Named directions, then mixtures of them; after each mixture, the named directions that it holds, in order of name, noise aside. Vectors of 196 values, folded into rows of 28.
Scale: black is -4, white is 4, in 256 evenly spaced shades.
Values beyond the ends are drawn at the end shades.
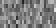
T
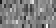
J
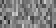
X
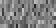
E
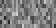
X.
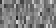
J, T.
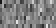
J, T.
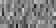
E.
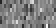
J.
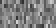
J, T.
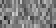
X.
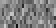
E, T.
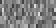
E, T.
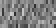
E.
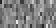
J, T.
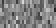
T.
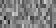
X.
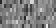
J.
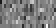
J.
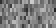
J, T.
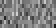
E, X.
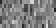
J, T.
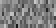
E, T.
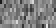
J.
